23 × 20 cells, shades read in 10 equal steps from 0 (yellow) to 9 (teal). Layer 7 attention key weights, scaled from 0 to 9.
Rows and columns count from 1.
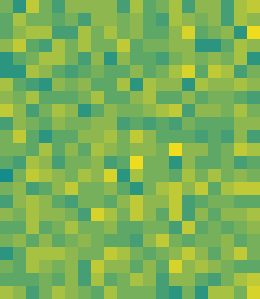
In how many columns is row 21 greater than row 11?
5
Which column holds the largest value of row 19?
11
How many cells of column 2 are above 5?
9
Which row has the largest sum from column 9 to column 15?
10
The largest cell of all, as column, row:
1, 14
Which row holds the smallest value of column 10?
4
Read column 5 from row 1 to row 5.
7 6 7 3 3
